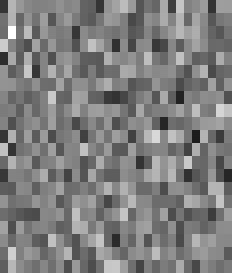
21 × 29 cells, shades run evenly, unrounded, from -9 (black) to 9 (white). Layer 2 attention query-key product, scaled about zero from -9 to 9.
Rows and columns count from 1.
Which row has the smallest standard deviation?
7
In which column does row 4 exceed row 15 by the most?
1
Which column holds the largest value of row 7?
14
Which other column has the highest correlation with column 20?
22
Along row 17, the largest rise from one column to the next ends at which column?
10
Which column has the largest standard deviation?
2
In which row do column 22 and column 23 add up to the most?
11
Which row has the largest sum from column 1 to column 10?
20
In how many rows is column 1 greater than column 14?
7
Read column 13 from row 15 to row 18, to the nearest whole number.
1 -1 -2 2
